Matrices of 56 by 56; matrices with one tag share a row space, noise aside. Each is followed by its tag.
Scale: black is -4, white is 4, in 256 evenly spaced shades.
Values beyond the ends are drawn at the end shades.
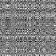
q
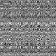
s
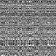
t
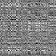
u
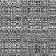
u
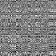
u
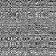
u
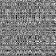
q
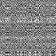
q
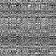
u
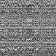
t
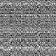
s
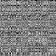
u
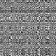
s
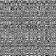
s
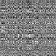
t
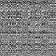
u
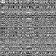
t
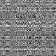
q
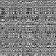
t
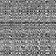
s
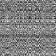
q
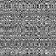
s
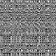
s
